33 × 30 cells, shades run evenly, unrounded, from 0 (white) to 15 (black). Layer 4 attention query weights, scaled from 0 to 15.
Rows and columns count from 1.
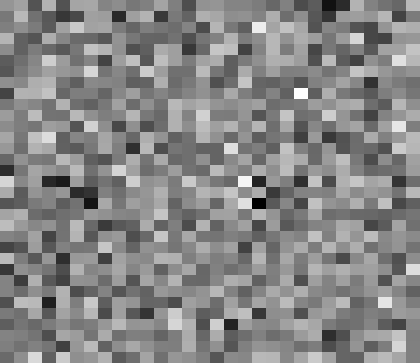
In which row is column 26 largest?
6
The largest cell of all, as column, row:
19, 19
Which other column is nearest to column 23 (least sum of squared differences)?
14
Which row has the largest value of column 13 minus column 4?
13
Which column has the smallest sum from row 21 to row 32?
23
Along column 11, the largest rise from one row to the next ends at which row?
8
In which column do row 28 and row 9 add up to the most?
1
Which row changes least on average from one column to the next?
20
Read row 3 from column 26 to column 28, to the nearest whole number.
10 11 6
